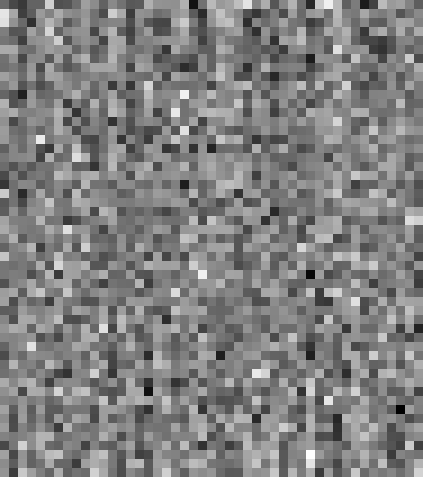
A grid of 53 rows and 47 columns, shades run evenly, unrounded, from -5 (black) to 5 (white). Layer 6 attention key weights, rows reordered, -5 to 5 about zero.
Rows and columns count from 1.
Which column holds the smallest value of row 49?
38
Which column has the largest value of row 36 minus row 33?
44
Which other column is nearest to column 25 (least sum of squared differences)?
26
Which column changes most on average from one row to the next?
7
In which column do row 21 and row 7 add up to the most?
10
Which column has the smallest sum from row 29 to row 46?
17
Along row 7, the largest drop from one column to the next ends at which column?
47
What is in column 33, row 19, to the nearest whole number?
-2
